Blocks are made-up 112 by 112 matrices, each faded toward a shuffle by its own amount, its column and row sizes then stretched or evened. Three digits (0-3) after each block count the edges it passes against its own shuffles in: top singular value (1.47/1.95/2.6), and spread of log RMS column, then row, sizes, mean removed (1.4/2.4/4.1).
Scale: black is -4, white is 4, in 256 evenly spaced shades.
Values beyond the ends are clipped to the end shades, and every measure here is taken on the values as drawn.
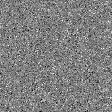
1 0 0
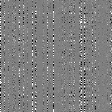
3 3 1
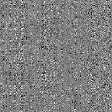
2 2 0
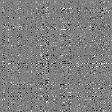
1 2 2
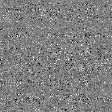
0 1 2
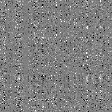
2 2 1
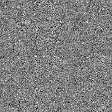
0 1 1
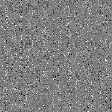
1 2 0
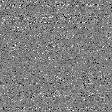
1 0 2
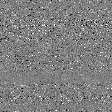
0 0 2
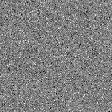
2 0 0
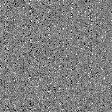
0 2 0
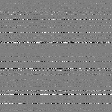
3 0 3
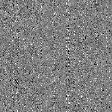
1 2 0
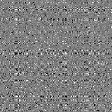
3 1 2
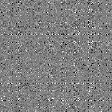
2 2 2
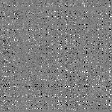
0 2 2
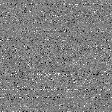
0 0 2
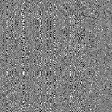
3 2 0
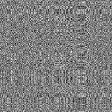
3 2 1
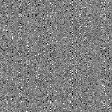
2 2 0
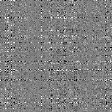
2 2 2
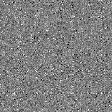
2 1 1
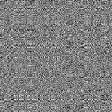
3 0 2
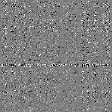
1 2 2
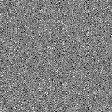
2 1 0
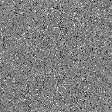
1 1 0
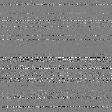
2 1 3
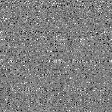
2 0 2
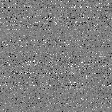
0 0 2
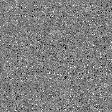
0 1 1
